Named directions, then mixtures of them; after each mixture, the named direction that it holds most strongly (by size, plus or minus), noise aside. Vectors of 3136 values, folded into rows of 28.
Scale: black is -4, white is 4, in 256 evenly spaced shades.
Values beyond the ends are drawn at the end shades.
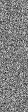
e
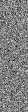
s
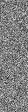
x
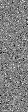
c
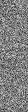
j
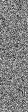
j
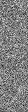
j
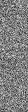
j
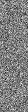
e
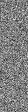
x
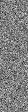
x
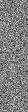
c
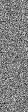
e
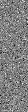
c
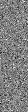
c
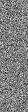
e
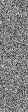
j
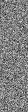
x
